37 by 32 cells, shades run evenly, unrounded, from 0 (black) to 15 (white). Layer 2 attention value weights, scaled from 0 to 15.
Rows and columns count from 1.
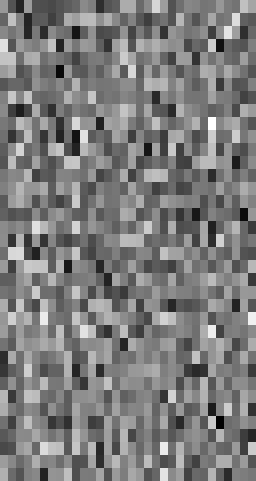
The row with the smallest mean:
17
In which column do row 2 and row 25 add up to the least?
19
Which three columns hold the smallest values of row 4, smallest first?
28, 8, 14
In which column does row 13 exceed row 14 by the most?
27
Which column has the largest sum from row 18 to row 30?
3
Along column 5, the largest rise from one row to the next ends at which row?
21
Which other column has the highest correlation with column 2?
9
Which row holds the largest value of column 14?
30
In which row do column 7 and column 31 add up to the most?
22
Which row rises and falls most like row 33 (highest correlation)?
10
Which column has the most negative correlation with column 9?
24
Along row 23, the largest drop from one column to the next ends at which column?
6
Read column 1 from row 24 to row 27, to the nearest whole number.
10 9 9 7
